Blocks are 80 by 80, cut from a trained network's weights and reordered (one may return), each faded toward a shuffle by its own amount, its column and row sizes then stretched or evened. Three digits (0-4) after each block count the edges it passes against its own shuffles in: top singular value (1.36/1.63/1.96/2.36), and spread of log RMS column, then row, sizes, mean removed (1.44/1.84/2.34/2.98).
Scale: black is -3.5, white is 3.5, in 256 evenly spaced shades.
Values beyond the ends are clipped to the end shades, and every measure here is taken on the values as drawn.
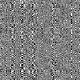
4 4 1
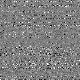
0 0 4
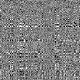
4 3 3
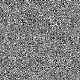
3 0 2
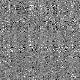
2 1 3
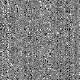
2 3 1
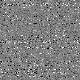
0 0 4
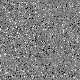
0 1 1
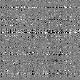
3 1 4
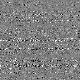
0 1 4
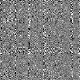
3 4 2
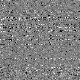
1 1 4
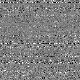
1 0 4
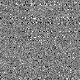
1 1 3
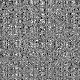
3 0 3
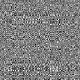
4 2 3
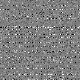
1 2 4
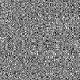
3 1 1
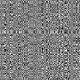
4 4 2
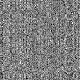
3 1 0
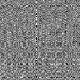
4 1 2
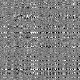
4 2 4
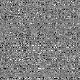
1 2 4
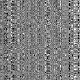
4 4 1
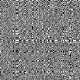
4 3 3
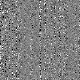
0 4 0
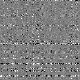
3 2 4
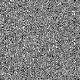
2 2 0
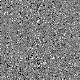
0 2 1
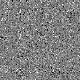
1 2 0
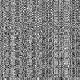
4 0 0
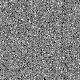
0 0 0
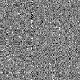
3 1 0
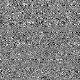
0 0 4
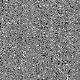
0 2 0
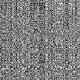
4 0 3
